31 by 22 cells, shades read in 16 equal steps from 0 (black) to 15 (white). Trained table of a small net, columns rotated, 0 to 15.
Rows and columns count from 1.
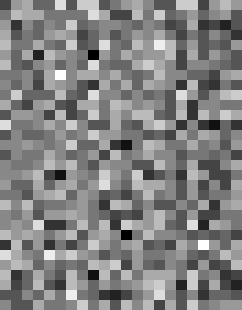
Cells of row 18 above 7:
11
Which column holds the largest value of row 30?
7
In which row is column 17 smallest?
29
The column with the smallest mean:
19
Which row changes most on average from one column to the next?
23
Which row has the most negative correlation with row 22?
25
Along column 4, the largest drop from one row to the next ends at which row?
6
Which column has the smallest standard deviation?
3
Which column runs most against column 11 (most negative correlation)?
18
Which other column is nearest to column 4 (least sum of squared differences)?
13
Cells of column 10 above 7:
20
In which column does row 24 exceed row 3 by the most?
2
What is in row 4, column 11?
5
